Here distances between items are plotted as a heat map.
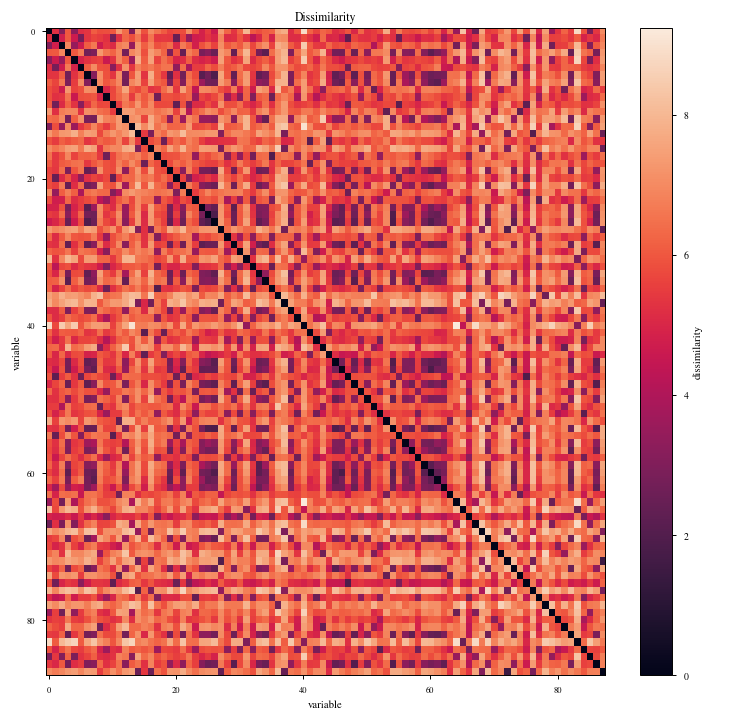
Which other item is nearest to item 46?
60
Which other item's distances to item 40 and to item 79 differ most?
64
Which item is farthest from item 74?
67
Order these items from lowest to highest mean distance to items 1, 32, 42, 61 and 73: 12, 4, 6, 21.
6, 21, 12, 4
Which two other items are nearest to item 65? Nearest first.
83, 31
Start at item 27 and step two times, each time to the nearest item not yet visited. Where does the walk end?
87
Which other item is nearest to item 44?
15
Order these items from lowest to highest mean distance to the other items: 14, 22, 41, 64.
41, 22, 64, 14
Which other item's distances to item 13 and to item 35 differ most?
17
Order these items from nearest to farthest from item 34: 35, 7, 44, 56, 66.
7, 56, 66, 44, 35
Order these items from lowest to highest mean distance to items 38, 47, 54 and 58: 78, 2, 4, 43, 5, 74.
5, 4, 2, 74, 43, 78
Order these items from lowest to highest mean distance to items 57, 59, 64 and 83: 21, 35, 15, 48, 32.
48, 21, 32, 35, 15
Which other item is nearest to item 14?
76
